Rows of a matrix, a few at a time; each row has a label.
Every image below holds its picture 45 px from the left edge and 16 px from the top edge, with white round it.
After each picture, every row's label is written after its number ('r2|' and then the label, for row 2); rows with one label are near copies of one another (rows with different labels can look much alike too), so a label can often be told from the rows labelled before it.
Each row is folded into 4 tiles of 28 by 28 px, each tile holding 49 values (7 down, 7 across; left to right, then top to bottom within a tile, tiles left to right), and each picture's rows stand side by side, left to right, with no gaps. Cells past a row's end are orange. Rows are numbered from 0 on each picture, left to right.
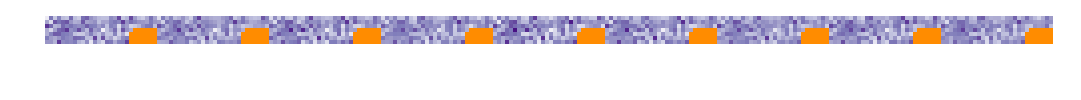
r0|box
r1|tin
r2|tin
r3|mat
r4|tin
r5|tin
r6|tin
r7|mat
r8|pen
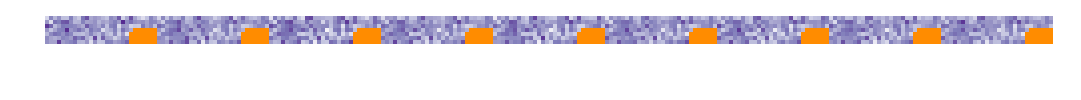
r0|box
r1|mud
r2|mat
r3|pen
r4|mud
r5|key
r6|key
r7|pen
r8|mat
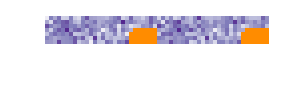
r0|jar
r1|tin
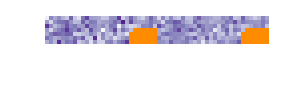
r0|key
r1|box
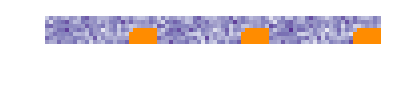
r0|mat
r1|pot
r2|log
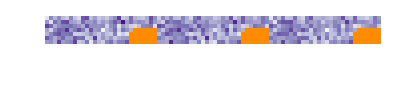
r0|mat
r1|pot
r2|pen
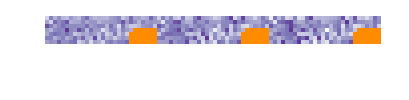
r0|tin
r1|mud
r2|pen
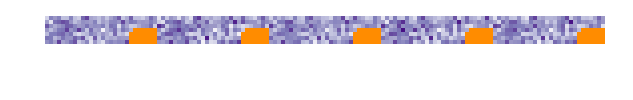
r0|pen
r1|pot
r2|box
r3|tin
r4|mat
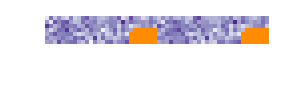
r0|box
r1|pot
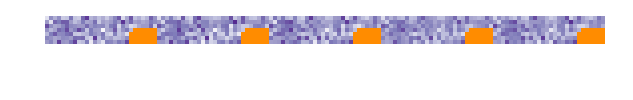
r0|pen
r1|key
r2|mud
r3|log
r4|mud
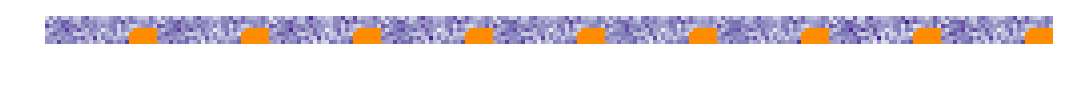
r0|tin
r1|log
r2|log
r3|mud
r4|pen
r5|key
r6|mud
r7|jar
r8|mud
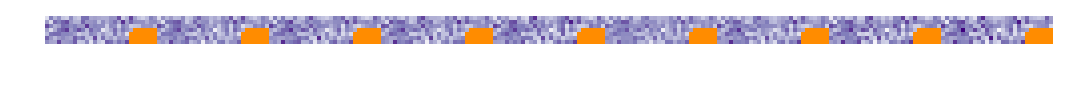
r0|box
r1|box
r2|tin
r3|pot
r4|mat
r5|box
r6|pot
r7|pen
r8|tin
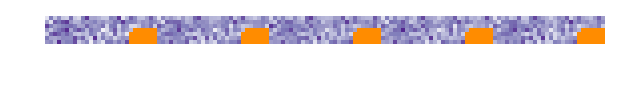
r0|mud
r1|pen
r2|pot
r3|tin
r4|log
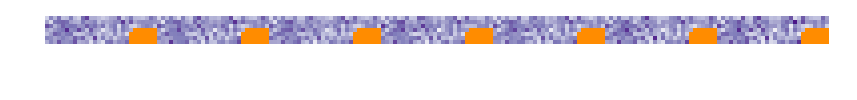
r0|tin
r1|key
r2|mud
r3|box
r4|box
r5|tin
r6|key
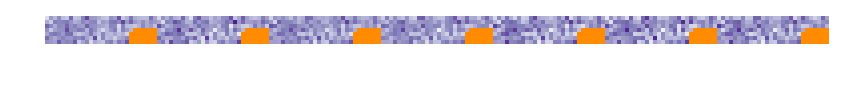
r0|key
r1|key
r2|pot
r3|mat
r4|pot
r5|key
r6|box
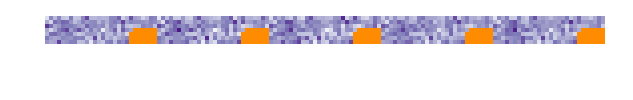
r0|box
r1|tin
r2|mud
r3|pot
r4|jar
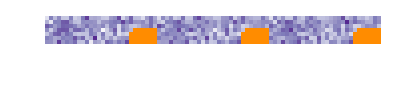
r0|mud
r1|log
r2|jar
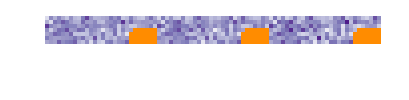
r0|pot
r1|box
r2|tin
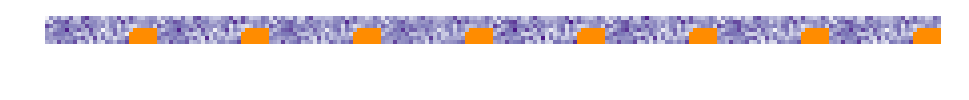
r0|log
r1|key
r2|jar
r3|jar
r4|tin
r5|log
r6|pen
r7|pen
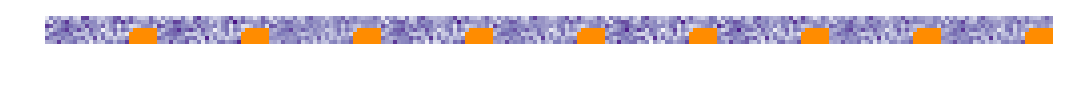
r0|mat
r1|mat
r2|log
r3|jar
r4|mud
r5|pen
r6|box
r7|log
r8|tin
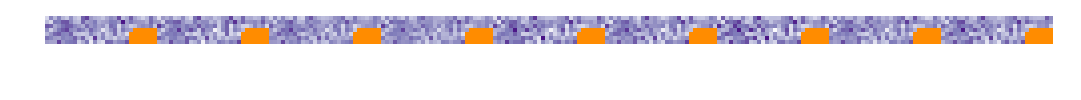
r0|pot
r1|mat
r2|jar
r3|box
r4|tin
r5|mud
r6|tin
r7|box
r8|tin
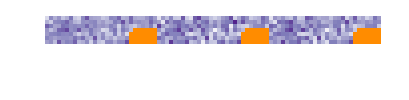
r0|log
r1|key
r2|pen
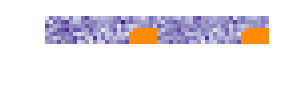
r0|jar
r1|pot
